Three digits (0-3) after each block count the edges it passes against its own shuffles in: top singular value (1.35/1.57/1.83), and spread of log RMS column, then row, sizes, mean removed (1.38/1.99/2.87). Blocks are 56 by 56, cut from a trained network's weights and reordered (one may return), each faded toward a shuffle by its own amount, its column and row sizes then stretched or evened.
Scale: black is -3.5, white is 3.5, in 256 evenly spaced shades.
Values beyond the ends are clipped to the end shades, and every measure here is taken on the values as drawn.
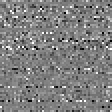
0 0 3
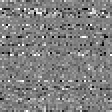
0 0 3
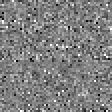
0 0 2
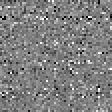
0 1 2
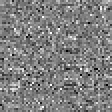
2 0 1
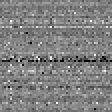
3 0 2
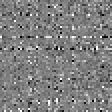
2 2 2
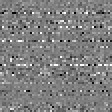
1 0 3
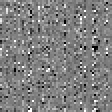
1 3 1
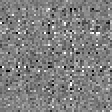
2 1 2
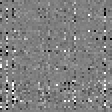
3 2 2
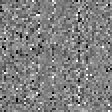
0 2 0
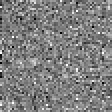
1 1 0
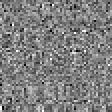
3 0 1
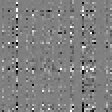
3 3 2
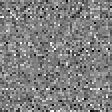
2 0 2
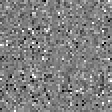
0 2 1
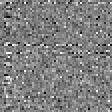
2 1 2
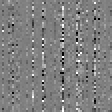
2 3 0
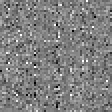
0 2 0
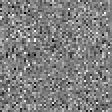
2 2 0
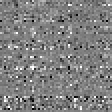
1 2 3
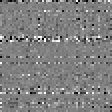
2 1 3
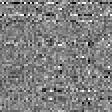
3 0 2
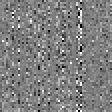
2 3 0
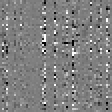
1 3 1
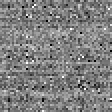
1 1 1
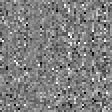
1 2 0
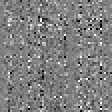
1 3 1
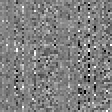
1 3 0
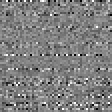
3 0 3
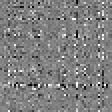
2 2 2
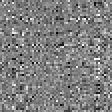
3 2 2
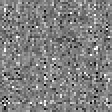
0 2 1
